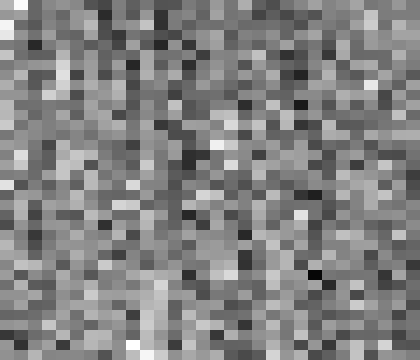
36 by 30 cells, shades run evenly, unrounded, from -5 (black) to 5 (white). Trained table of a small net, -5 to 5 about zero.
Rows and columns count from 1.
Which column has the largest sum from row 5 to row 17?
5
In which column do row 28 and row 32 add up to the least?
23
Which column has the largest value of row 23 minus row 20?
22
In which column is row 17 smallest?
14
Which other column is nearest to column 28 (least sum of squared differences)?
15
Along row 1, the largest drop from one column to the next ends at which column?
3
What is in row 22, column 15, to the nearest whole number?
-1
